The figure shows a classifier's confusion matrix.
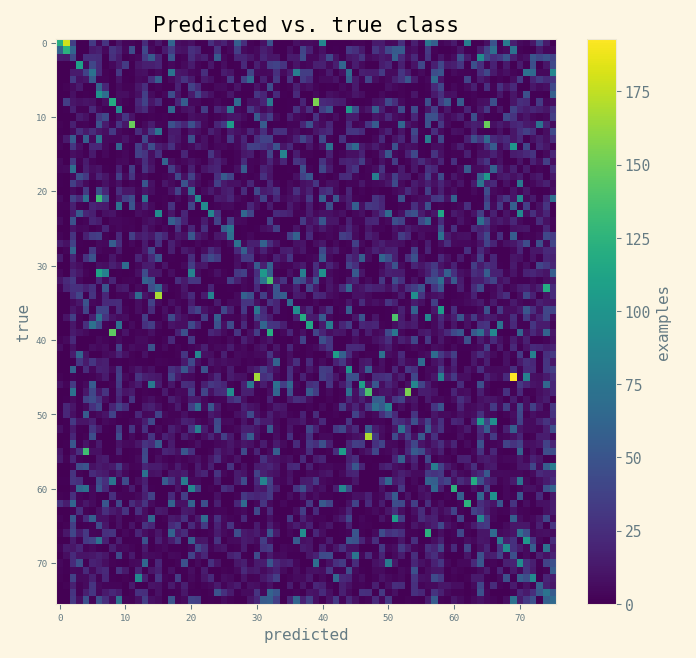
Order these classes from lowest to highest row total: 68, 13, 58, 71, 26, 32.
71, 58, 68, 26, 13, 32
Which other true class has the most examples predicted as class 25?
18
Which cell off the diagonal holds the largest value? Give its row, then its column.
45, 69
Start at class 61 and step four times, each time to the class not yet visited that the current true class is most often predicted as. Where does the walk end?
21
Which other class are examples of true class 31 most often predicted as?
6
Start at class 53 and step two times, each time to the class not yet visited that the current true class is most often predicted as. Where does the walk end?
26
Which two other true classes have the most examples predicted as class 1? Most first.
0, 8
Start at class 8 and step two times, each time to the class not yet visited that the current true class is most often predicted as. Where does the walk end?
32
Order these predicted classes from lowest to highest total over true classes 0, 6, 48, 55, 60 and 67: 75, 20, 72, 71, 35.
35, 72, 71, 75, 20
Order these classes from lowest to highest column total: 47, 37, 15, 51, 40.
47, 15, 37, 40, 51
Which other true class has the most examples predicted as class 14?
46
